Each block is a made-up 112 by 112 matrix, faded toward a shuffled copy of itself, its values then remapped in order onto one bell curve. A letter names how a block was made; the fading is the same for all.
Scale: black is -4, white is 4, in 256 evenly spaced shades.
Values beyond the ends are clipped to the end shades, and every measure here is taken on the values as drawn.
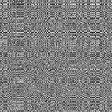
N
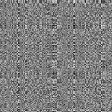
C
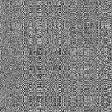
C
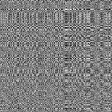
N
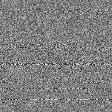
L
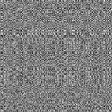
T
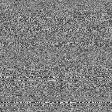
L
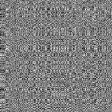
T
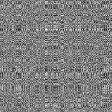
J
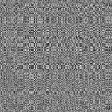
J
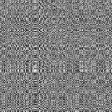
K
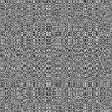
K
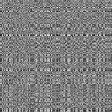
N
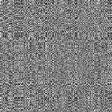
T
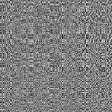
C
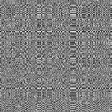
N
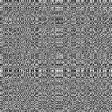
N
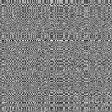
N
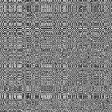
N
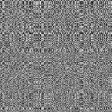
J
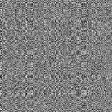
T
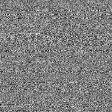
L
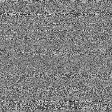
L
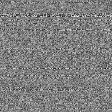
L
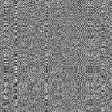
C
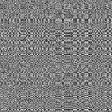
N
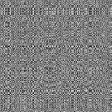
K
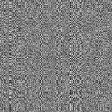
C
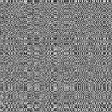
N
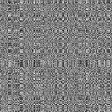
K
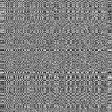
N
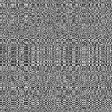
N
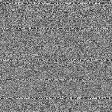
L
